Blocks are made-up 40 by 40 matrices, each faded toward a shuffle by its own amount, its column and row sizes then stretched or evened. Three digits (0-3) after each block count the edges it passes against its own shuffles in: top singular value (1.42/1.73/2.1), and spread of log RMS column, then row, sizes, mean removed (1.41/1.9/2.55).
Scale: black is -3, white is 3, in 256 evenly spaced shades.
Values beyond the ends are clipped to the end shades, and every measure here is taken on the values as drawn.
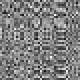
3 2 1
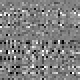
2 1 3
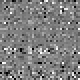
0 1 3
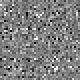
1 0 2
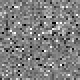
0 0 2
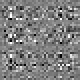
3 2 3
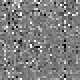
1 2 1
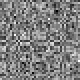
3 0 0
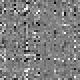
0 3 2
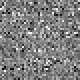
0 0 2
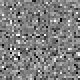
1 1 1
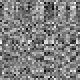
3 1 2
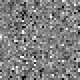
0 2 0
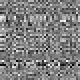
3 0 3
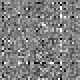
2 2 2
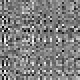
3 3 2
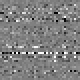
1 0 3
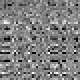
3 1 3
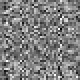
2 2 0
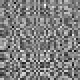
3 0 2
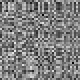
3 2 1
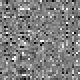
2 2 1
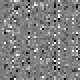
1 3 0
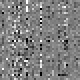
1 3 1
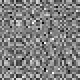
3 0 1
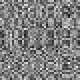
3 1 0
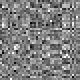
3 1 1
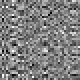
3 2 1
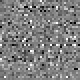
0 1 3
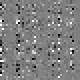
0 3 1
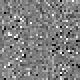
1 1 0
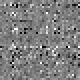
0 2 2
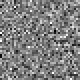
0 0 0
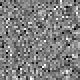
1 0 0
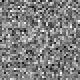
1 0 0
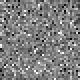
0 0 1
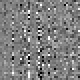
1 3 0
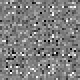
0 1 2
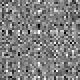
2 2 2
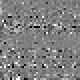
0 1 3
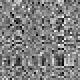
3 2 0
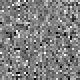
1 2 0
